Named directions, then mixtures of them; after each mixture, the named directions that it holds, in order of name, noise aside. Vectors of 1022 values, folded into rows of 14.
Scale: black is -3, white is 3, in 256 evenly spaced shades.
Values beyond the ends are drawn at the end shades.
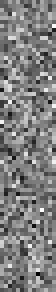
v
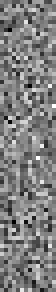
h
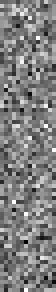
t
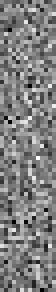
h.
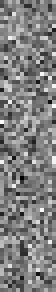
v.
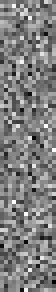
h, t.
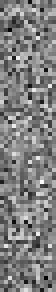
h, t.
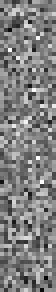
h, t.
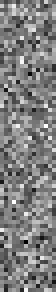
t.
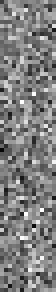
t, v.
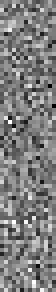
h.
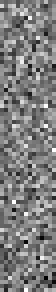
t.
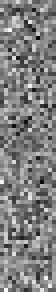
h, t.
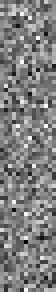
t.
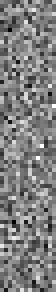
h.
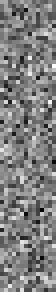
t, v.
